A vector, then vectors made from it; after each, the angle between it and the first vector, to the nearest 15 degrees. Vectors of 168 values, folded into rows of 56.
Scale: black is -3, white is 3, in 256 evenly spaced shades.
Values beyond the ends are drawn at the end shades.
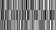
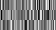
75 degrees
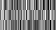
165 degrees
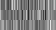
60 degrees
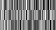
165 degrees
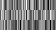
165 degrees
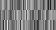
135 degrees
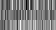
45 degrees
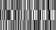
135 degrees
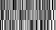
75 degrees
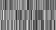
105 degrees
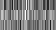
150 degrees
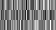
15 degrees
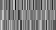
105 degrees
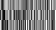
75 degrees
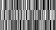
165 degrees
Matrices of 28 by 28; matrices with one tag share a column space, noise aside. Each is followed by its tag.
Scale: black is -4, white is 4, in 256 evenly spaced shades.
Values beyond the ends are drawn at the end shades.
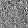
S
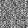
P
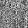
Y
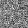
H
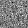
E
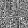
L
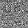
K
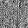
Y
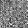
L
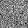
E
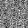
P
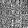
Y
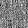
Y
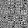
H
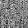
P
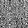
L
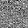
S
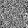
E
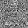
K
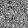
E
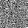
S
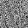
E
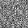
H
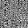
P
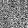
L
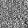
L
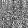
L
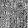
Y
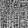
Y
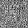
H
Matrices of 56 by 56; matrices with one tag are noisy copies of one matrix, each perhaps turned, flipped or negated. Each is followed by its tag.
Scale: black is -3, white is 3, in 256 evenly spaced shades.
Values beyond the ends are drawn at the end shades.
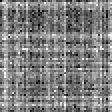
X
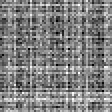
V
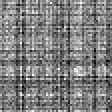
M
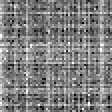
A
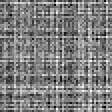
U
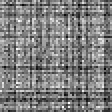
V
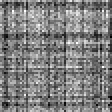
X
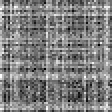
X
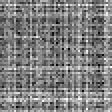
V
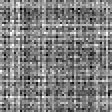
V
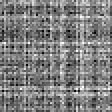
M
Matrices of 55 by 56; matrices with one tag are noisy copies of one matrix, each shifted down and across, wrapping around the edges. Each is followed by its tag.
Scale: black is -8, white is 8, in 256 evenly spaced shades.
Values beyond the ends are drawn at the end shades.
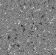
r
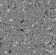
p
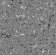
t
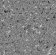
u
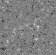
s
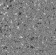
p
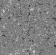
s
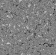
t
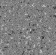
p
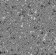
u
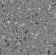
r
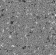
p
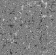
s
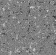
s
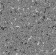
t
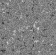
s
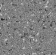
u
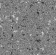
s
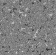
u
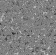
u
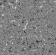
u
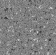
p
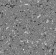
t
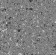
p
